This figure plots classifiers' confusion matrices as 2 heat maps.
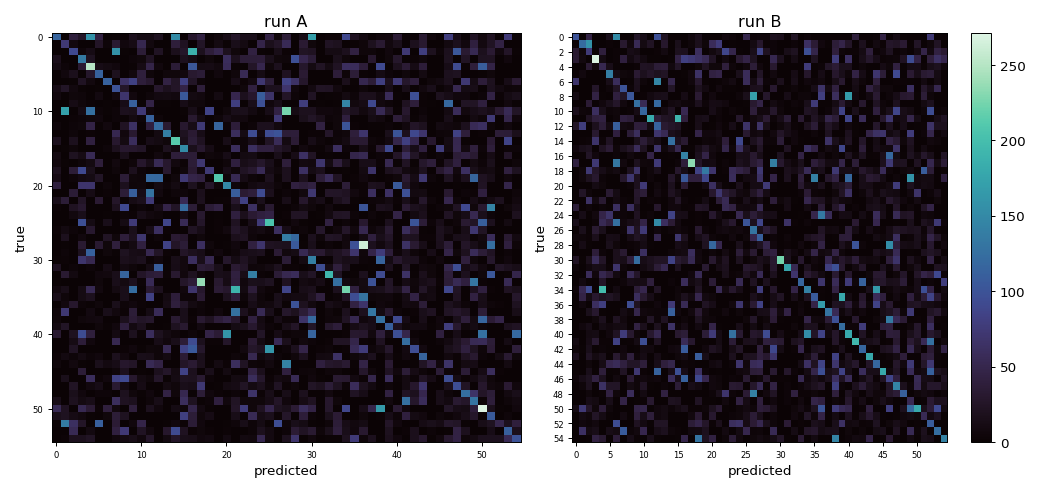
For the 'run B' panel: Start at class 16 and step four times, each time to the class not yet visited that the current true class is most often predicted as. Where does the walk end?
49
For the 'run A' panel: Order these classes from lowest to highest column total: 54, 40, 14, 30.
54, 40, 14, 30
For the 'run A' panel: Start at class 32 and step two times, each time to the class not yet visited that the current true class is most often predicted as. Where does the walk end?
51
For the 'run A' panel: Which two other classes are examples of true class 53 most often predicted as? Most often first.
14, 8
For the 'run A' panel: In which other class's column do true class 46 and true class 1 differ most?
8
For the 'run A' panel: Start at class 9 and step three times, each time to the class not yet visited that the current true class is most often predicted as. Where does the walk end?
11
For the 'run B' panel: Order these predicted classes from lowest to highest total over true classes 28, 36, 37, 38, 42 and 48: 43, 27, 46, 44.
43, 44, 27, 46
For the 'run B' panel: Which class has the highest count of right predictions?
3
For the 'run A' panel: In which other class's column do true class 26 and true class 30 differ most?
38
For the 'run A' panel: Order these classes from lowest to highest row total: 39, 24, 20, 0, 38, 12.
24, 39, 20, 12, 38, 0
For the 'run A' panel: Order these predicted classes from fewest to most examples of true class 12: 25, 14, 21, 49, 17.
14, 25, 21, 49, 17
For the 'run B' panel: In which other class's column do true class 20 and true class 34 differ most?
4
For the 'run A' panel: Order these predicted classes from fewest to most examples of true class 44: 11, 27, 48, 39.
48, 39, 11, 27
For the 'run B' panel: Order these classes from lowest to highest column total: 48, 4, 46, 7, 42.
48, 7, 42, 4, 46
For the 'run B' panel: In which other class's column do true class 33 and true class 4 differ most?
42
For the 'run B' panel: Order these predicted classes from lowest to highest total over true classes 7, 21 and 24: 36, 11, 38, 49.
11, 38, 49, 36
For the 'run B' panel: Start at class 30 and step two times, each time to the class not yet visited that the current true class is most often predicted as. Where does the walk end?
12
